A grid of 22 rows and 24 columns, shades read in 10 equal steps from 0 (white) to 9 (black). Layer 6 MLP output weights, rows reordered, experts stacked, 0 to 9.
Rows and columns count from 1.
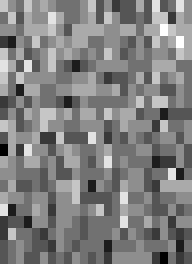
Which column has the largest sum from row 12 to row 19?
20
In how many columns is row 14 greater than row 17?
10
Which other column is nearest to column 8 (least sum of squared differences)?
24
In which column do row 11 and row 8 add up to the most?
3
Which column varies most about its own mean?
1
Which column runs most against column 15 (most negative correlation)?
18
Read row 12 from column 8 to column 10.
2 6 6
